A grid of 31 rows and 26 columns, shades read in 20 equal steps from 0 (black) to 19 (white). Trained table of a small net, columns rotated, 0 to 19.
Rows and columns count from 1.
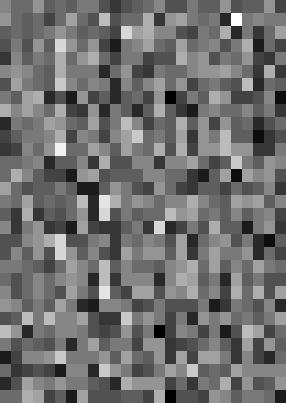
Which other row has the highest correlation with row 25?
30
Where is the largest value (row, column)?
2, 22
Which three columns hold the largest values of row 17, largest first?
10, 16, 3
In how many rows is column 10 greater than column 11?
19
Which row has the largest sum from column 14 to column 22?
12
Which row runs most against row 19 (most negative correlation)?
29
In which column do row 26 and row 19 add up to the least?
25
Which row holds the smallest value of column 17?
9
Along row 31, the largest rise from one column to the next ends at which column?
8
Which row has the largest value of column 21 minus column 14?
6
